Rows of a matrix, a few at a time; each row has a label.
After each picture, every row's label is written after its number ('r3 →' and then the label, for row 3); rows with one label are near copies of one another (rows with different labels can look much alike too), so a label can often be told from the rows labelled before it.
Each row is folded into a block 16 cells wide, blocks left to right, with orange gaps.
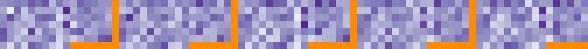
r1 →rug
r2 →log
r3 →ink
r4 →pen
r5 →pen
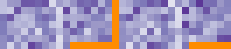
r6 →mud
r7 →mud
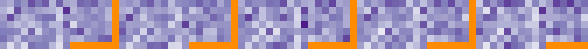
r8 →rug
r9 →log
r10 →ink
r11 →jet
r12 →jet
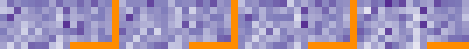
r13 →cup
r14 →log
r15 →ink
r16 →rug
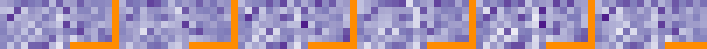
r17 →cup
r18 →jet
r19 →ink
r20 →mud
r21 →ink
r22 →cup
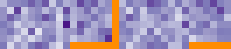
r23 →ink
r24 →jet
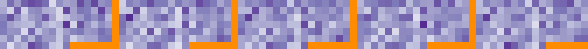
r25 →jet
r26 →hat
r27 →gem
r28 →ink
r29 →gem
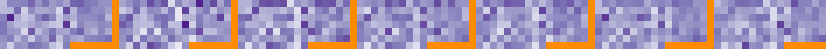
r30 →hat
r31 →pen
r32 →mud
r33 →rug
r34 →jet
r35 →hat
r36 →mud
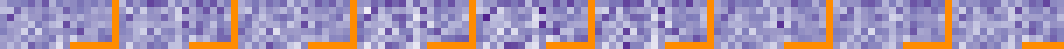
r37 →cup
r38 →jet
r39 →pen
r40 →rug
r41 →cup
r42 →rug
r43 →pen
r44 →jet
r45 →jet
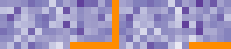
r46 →pen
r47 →pen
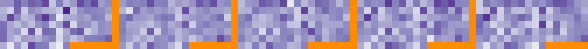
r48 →rug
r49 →rug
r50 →mud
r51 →jet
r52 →hat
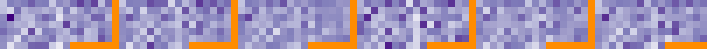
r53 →log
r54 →jet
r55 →hat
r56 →gem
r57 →jet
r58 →cup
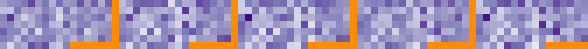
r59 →log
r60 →mud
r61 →hat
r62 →pen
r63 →cup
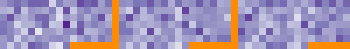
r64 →pen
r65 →rug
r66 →log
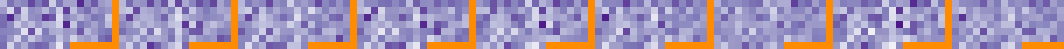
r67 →ink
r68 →gem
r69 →log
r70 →cup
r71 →pen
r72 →log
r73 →jet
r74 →pen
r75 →log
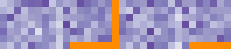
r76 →mud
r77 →gem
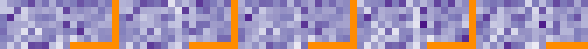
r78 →cup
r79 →mud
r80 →cup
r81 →ink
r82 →pen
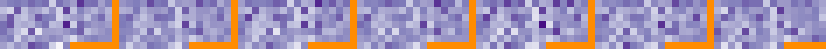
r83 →pen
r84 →pen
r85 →pen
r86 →pen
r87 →pen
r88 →pen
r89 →rug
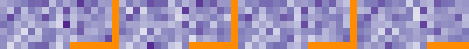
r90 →ink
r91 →jet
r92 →ink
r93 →pen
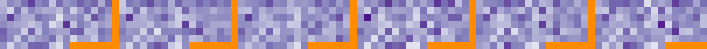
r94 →log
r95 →cup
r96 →log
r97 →log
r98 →pen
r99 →pen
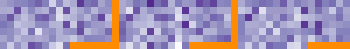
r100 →pen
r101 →rug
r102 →cup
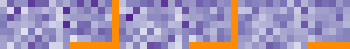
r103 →jet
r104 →cup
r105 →pen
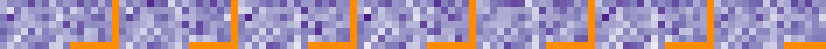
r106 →log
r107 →jet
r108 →cup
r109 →log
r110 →mud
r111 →cup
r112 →jet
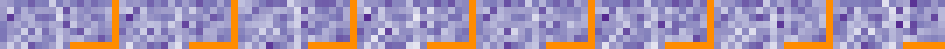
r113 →rug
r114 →log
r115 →mud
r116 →log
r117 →gem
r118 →log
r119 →ink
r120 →pen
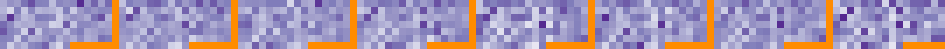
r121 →log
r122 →jet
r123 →pen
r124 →cup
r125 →hat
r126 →log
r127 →ink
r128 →gem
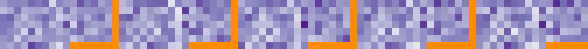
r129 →pen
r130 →mud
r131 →ink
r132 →pen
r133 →pen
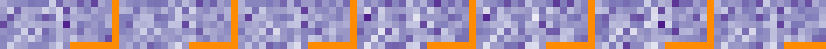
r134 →ink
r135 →pen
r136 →cup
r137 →log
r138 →log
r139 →pen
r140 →ink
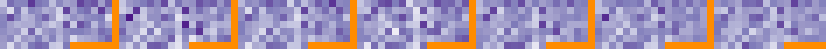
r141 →jet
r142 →cup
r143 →jet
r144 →mud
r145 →cup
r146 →cup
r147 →pen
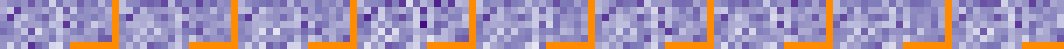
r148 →gem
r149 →cup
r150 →cup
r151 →ink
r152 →hat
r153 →mud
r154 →pen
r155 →hat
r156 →ink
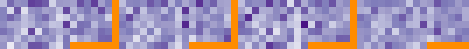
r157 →jet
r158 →ink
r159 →gem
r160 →pen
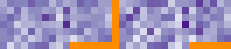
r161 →ink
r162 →ink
